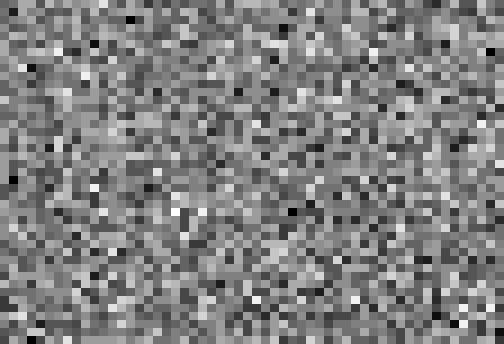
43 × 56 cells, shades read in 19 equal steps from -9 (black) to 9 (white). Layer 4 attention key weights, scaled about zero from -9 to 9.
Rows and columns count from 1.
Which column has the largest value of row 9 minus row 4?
3
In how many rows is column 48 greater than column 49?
17
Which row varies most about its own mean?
38
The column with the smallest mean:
47
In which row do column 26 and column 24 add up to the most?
10
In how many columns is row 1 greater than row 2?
27
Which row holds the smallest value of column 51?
41
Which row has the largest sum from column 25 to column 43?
6
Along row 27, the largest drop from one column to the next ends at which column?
21
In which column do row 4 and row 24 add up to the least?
32
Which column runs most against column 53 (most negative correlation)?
35
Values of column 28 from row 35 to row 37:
0 5 5
